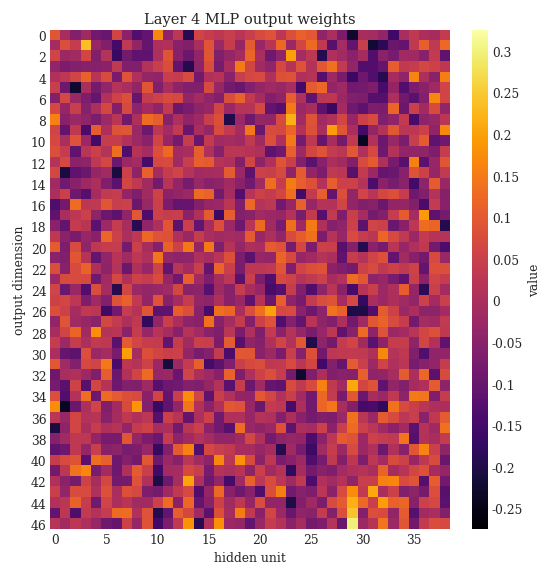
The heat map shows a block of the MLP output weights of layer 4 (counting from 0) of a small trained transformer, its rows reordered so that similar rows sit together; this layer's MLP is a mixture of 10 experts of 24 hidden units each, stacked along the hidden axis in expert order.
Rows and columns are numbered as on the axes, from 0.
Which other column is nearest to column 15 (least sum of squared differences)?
11
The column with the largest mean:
23
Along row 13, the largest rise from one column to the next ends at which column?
7
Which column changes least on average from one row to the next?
28
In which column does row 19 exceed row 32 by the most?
24
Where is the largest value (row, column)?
46, 29
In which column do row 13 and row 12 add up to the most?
35
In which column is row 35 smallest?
1
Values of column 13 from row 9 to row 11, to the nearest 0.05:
-0.1 0.05 0
